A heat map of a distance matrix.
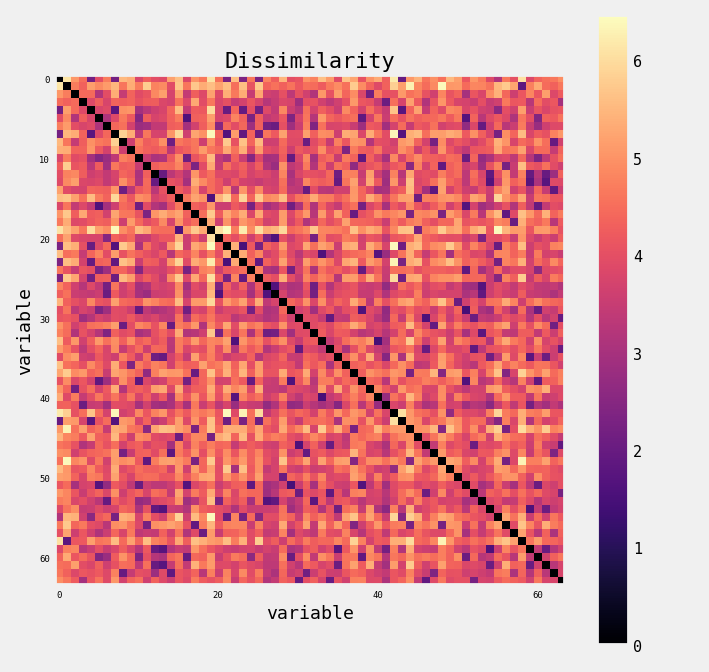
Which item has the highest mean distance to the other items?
19
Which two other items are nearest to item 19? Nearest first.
15, 45
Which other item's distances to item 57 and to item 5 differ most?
18
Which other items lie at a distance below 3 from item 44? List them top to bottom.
11, 17, 37, 48, 56
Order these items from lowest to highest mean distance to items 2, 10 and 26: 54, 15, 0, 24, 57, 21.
24, 57, 54, 21, 0, 15
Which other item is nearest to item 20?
27
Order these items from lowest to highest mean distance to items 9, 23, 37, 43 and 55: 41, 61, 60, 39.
41, 61, 60, 39
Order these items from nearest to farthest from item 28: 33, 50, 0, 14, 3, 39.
50, 39, 3, 14, 33, 0
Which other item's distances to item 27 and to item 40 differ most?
33
